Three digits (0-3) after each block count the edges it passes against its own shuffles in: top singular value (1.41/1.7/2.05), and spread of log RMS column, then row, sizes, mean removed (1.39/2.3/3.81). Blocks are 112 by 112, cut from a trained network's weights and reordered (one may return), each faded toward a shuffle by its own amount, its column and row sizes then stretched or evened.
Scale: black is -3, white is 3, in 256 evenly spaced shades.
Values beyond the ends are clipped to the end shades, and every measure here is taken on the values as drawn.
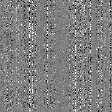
1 3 1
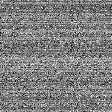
3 1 1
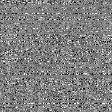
0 0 3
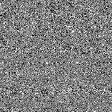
0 0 2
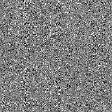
1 2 1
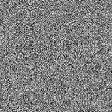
3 0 1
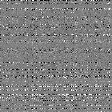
1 2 3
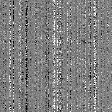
3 3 1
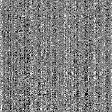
3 2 2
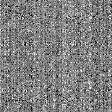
2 1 2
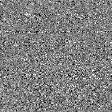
1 1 2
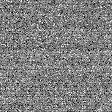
1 0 0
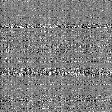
2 0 3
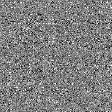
0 1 2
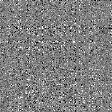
0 2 2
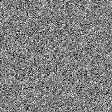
1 0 1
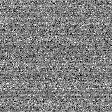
1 0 1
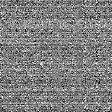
3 2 0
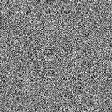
2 0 1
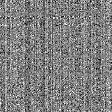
3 0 2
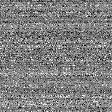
2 0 2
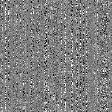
0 3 0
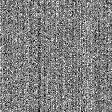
2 1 0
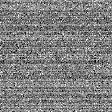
3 1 0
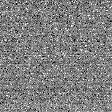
0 0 1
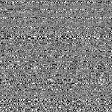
3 0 3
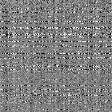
2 0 3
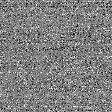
0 1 2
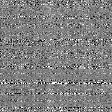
1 0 3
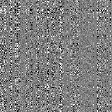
2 3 2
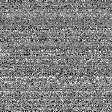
2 0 2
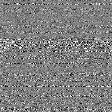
1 0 3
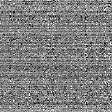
3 2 1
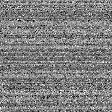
3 0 1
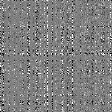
1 3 2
